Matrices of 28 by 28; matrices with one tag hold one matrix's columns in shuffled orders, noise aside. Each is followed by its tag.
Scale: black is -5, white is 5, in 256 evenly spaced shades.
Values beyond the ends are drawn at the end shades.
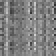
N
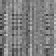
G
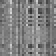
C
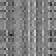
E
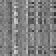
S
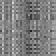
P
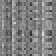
E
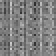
N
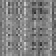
N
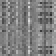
S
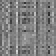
S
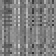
C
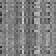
S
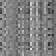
N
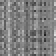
E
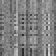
G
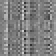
P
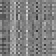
P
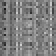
N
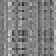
E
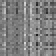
N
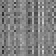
S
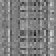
E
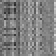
N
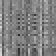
G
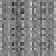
N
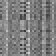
P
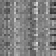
N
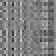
E
